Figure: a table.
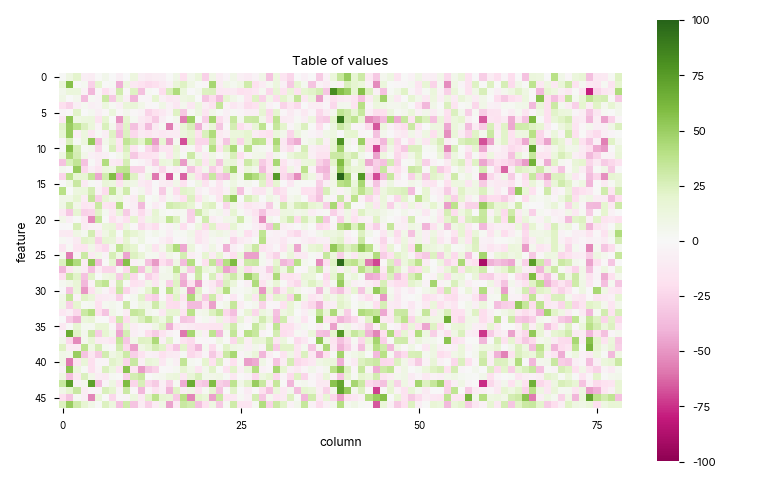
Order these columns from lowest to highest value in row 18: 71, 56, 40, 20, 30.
71, 56, 30, 20, 40
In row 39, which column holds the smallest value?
62
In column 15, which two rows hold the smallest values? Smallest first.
14, 7
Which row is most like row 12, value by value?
28
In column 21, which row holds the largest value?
43
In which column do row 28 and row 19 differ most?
66
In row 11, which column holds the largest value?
1
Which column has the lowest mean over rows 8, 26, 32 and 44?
44
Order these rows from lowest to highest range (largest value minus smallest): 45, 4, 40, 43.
4, 40, 45, 43
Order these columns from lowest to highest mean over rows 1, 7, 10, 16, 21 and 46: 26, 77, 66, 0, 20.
20, 77, 26, 0, 66
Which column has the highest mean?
39
